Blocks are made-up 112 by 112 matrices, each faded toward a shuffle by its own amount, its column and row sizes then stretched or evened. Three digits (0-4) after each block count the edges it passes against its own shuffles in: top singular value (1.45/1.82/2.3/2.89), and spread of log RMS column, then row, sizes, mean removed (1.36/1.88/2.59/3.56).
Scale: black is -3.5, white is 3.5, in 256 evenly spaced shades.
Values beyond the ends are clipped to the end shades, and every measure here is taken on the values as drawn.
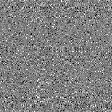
3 0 2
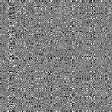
4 3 3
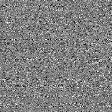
2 0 3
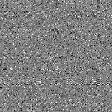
3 0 2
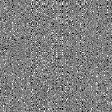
3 3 0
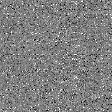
1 1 2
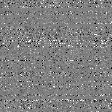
0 2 4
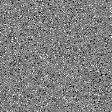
0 1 1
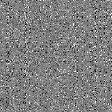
3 3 1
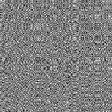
4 1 0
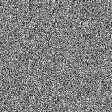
2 0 0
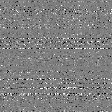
3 0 4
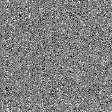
0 2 0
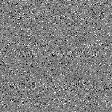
2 0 2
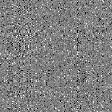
3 2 1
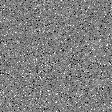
1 0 1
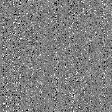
1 3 0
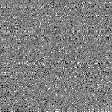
3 0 2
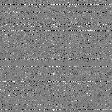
3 1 4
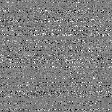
0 1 4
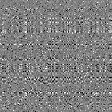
4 1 3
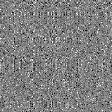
3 1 1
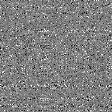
2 1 3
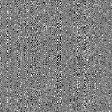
3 4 1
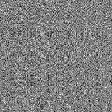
3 1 0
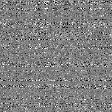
1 2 4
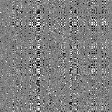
4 4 2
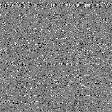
2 0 3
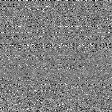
2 0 4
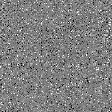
2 2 1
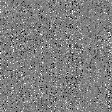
0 3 1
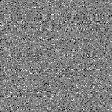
3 0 2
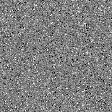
1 1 0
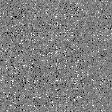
1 2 2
